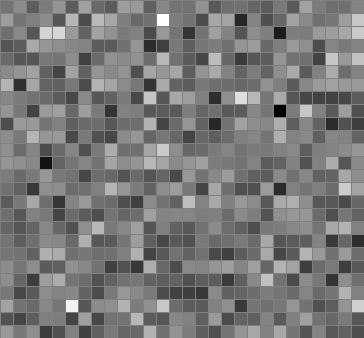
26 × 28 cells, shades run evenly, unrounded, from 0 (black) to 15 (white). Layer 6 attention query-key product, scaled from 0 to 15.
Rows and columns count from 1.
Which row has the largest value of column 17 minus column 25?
5
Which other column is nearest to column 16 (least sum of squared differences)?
2
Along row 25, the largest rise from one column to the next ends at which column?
7
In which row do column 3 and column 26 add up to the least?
22
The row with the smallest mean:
19
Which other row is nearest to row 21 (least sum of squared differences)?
16
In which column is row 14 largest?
27
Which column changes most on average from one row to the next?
12
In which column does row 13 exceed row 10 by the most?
26
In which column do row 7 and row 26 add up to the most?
1
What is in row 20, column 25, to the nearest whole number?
9
